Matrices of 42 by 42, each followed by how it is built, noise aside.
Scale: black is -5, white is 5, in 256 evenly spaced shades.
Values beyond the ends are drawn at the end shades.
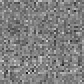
low rank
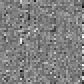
uneven columns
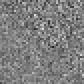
upper triangular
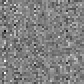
uneven columns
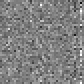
uneven columns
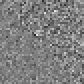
upper triangular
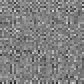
low rank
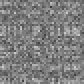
blocks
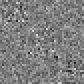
block diagonal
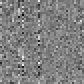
uneven columns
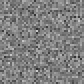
repeating rows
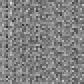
repeating rows
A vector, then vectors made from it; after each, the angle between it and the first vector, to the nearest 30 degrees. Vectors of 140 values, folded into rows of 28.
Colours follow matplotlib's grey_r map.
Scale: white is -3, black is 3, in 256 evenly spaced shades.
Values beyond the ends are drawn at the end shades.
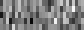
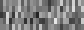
30 degrees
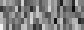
120 degrees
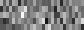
90 degrees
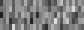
30 degrees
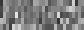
60 degrees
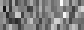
90 degrees
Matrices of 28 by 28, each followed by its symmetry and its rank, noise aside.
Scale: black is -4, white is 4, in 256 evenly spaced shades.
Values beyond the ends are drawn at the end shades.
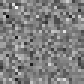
antisymmetric, rank eight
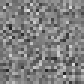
antisymmetric, rank eight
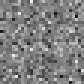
antisymmetric, rank eight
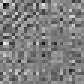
symmetric, rank four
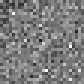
symmetric, rank eight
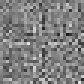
antisymmetric, rank six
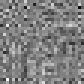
antisymmetric, rank eight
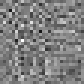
no symmetry, rank four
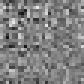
antisymmetric, rank four
